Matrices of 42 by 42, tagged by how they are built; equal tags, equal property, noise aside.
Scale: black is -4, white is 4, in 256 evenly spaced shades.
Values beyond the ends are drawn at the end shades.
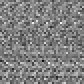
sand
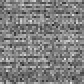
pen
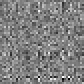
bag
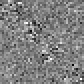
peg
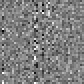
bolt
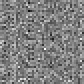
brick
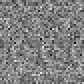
sand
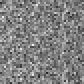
brick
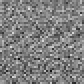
sand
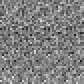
sand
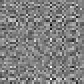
bag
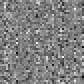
bolt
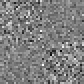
peg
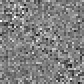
peg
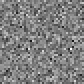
sand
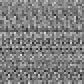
sand
